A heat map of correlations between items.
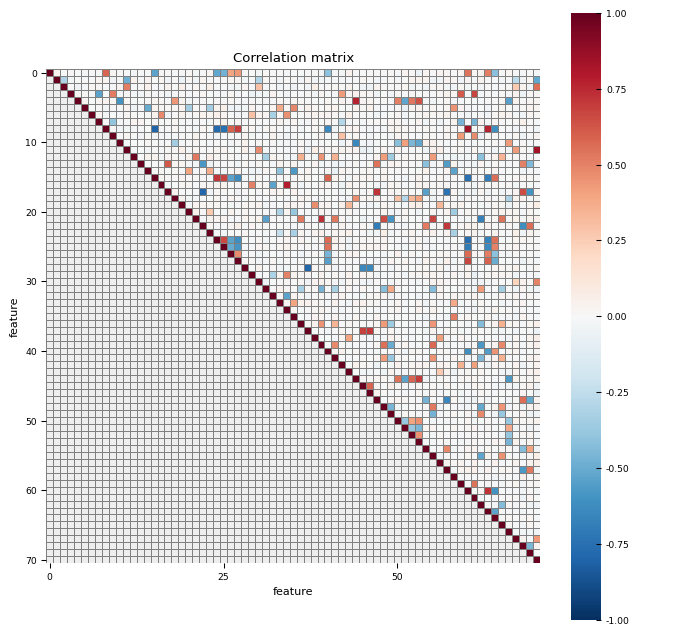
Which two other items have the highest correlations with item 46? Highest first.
37, 45
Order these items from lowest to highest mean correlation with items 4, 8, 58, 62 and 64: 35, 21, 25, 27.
21, 25, 27, 35
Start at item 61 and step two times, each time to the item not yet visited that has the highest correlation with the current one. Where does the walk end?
59
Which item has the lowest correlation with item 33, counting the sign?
14
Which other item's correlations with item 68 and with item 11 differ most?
70
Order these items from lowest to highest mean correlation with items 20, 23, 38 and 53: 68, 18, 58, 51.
58, 51, 68, 18
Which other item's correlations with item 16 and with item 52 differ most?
34
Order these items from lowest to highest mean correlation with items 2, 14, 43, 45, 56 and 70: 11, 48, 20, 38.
48, 20, 38, 11
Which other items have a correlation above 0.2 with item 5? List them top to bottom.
33, 35, 58
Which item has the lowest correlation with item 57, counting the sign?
17
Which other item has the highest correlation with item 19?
38
